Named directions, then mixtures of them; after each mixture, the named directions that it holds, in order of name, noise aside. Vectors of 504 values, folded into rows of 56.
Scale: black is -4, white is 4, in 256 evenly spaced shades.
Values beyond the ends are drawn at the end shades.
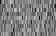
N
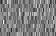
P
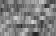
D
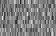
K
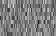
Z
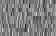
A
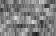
D.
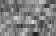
D.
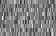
K.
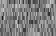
A, D, K.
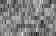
D, P, Z.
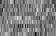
A, D, N.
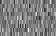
A, N.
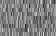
A.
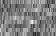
D, K, P.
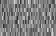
K.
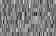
A, K, P.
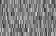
A, K, N.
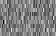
P.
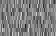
A.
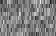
D, P.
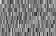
A, N, P.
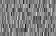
A.
